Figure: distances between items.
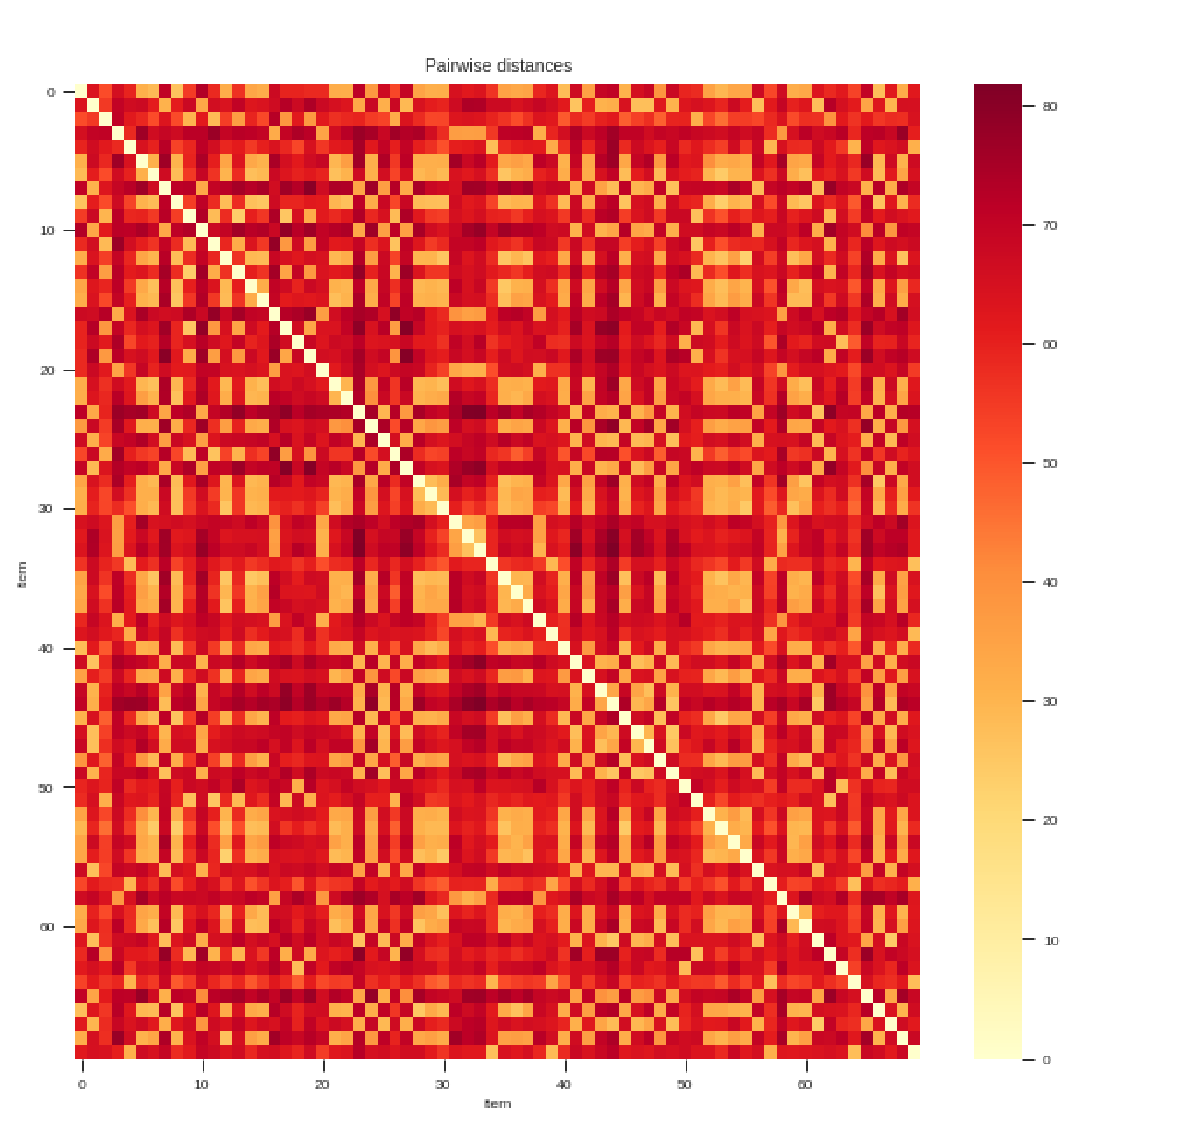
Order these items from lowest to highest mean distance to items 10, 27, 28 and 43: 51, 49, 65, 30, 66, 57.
49, 65, 30, 66, 57, 51
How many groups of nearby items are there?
6
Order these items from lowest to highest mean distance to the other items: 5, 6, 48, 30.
30, 6, 48, 5
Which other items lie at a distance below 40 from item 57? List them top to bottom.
4, 34, 39, 64, 69
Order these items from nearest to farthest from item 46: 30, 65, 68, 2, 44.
44, 65, 2, 30, 68
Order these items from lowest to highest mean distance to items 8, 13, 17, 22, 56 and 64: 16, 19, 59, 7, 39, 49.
59, 19, 39, 49, 7, 16
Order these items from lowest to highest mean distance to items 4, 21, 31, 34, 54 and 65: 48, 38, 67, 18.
48, 38, 67, 18
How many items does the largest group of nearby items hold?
28
